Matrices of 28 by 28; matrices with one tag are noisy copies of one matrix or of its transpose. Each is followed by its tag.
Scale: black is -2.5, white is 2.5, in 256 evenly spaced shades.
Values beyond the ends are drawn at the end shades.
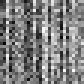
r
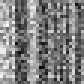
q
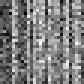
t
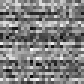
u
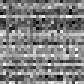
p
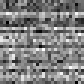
t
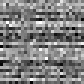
u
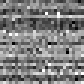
p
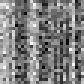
q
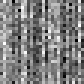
u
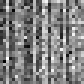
r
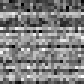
t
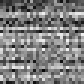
t
